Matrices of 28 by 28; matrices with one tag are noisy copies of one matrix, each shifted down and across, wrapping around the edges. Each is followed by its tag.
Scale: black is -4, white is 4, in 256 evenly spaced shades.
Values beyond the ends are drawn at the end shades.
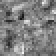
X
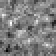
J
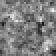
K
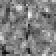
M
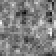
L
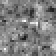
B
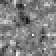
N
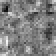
X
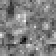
X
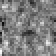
L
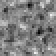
J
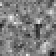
K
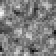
M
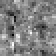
L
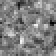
M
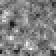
K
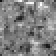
B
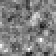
K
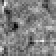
N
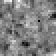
B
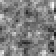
L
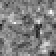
K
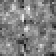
L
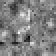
X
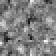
M
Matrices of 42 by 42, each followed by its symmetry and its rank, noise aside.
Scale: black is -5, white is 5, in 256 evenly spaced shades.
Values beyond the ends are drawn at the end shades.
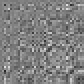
symmetric, rank four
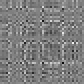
no symmetry, rank three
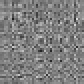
no symmetry, rank four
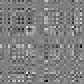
symmetric, rank three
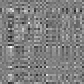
no symmetry, rank three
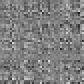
antisymmetric, rank four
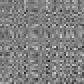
no symmetry, rank three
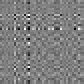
no symmetry, rank two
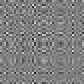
antisymmetric, rank two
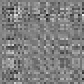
no symmetry, rank three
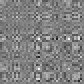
symmetric, rank three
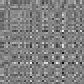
symmetric, rank two
